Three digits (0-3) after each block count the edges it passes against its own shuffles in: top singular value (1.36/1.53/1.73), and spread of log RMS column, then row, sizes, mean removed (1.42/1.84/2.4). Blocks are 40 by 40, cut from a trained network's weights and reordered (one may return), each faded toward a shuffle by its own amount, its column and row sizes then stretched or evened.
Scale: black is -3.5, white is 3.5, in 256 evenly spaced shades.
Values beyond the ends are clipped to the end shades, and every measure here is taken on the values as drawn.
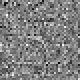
0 1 1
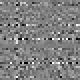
3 1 3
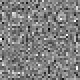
1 3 0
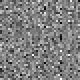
0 2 0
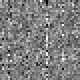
1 2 0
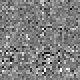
1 1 2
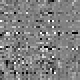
1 3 3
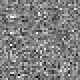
1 1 1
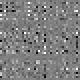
1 3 3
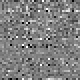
0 1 3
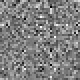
1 2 1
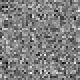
2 1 2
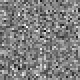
2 1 1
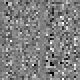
0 3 0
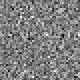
0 0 1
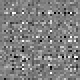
0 2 3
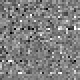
0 0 2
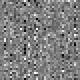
1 3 0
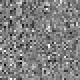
1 2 0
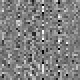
3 3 0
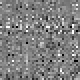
0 3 2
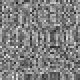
3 0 0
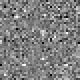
1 2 1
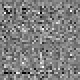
2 2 2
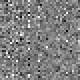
0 2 0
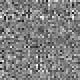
1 1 2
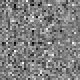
2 1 1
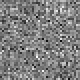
2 2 0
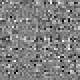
0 2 3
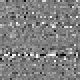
2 0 3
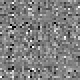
0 2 2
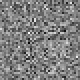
3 1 1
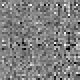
1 2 2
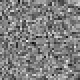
2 0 0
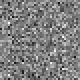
1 2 0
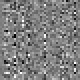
2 3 0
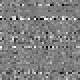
1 0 3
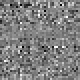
2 0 3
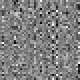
3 3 0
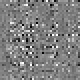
1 3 3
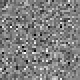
0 2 1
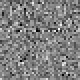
1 0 1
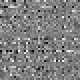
0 1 3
